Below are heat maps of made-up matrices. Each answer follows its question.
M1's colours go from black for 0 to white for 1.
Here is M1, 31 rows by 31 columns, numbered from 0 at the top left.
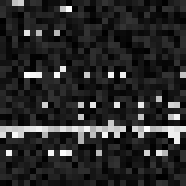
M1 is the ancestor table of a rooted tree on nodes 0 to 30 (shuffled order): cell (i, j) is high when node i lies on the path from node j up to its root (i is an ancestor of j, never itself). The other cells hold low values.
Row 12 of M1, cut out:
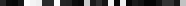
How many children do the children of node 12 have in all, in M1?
4
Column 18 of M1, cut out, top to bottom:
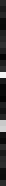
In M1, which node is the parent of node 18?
20
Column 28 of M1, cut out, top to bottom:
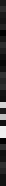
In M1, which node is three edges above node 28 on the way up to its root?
22
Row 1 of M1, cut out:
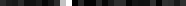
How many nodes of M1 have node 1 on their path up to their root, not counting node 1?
2
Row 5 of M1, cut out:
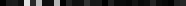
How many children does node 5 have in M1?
3
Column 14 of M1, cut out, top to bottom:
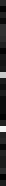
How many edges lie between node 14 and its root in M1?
2
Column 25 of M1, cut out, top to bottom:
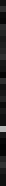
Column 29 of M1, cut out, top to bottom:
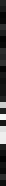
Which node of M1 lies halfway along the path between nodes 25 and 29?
17
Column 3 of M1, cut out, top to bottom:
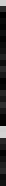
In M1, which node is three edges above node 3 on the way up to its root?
21
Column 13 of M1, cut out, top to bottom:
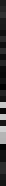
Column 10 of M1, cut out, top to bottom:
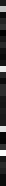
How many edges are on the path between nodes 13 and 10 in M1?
9
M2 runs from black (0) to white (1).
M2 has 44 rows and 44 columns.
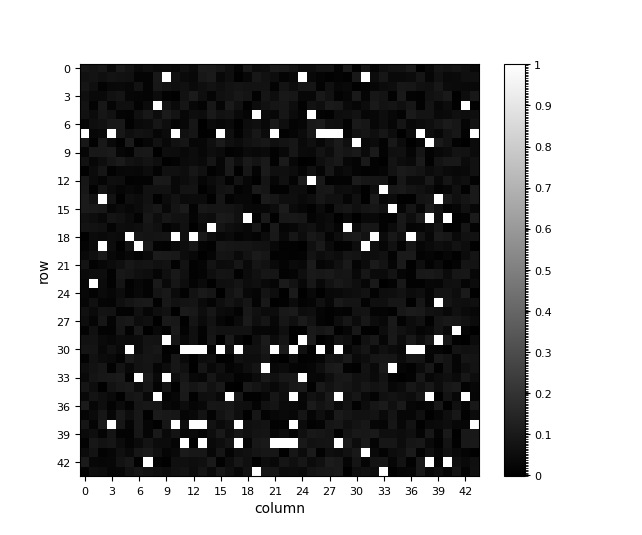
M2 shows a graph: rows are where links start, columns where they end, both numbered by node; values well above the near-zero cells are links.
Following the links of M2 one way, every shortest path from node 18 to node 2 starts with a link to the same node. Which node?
node 5
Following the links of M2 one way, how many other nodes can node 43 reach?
7
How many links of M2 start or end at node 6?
2
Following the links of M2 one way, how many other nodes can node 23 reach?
4
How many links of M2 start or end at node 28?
5
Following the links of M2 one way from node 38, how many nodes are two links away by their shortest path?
6
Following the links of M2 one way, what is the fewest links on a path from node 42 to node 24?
4
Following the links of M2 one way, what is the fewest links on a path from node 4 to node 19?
4
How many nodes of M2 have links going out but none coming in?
2
